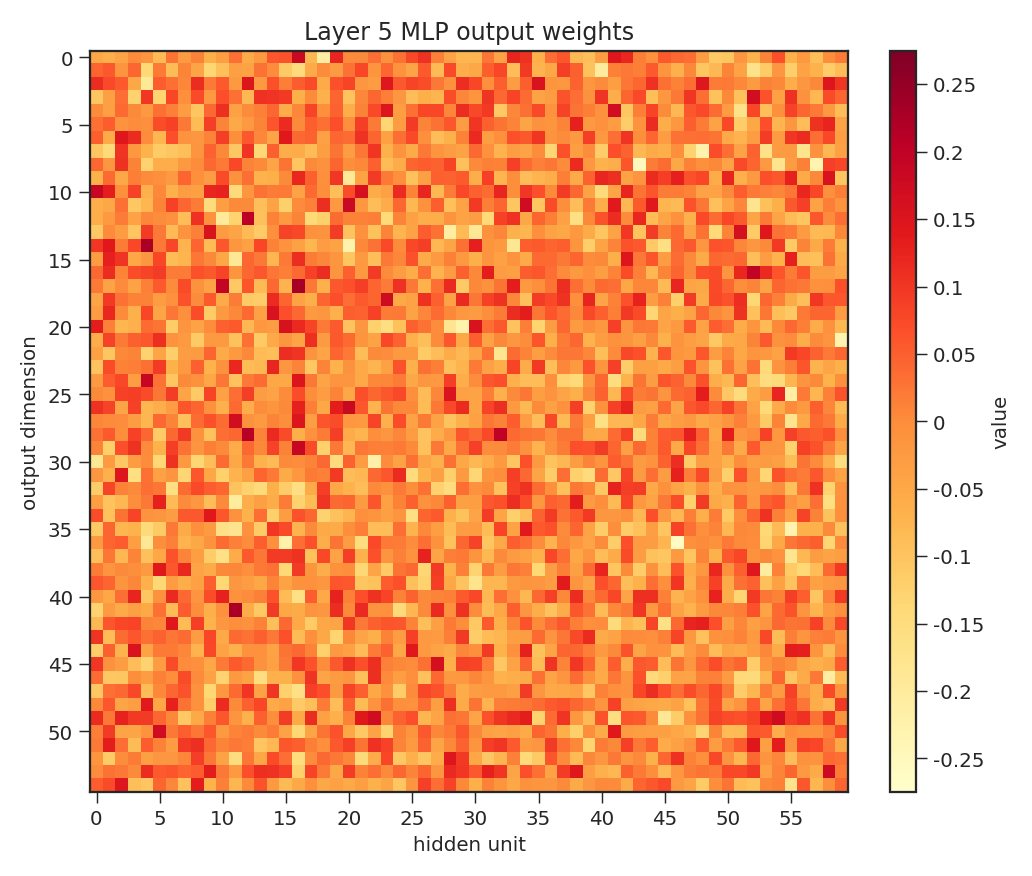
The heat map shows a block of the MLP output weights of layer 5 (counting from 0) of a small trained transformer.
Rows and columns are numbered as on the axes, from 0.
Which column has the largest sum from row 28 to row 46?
38
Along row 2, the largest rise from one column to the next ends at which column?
5
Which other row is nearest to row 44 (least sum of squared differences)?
22
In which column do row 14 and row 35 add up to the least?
55
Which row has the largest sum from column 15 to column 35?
2
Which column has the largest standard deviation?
16
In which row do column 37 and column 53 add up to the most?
49
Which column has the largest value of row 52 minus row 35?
28
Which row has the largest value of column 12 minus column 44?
12
